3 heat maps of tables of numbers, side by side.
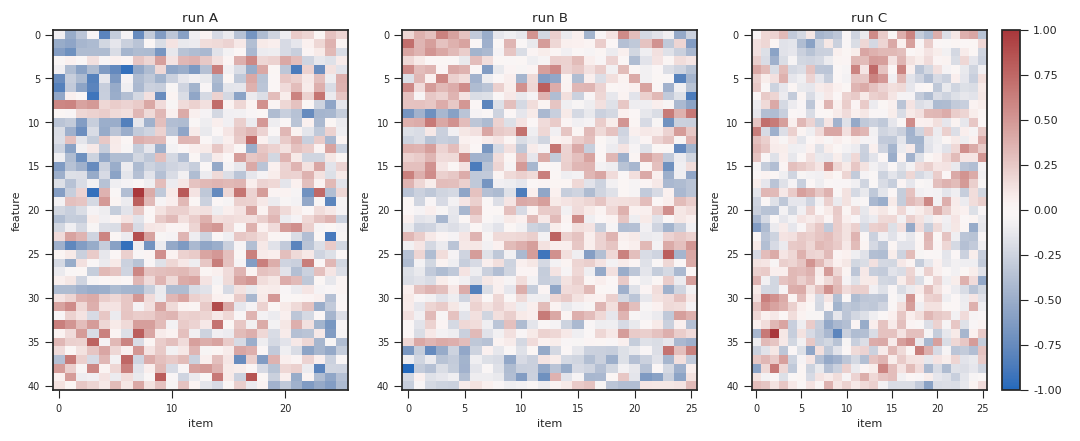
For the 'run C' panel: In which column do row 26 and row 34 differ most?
2
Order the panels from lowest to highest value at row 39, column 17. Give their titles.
run B, run C, run A
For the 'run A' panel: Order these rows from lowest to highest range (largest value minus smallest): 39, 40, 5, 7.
40, 5, 39, 7
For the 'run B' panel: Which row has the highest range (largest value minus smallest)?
25
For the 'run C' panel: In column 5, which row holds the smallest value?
1
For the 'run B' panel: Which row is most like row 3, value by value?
30
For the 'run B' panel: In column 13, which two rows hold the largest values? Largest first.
23, 13
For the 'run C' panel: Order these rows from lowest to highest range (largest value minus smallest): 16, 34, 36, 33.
16, 33, 36, 34
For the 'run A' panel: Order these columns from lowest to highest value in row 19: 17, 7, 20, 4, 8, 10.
20, 10, 17, 8, 4, 7
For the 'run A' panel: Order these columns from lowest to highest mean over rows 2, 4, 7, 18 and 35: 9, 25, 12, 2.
9, 12, 2, 25
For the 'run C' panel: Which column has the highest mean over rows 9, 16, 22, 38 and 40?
10
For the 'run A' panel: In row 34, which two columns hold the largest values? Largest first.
7, 4
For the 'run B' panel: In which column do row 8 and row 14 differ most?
19
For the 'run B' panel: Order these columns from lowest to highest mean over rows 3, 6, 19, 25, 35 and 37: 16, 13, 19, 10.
16, 10, 19, 13
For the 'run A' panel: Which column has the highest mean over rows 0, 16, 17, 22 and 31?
14
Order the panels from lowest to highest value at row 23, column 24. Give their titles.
run A, run C, run B
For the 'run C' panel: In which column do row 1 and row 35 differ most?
6
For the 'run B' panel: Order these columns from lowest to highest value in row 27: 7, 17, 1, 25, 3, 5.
17, 3, 7, 1, 25, 5
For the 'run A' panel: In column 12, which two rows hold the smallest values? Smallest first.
4, 7
